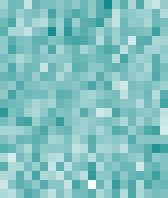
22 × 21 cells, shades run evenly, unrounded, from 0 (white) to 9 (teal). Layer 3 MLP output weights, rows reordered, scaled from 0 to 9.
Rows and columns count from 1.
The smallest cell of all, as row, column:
21, 12
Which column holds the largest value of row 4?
7
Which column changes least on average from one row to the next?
17
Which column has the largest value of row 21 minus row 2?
15
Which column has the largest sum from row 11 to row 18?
19
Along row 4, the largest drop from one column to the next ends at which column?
8
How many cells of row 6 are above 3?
20
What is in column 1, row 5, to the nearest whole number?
4
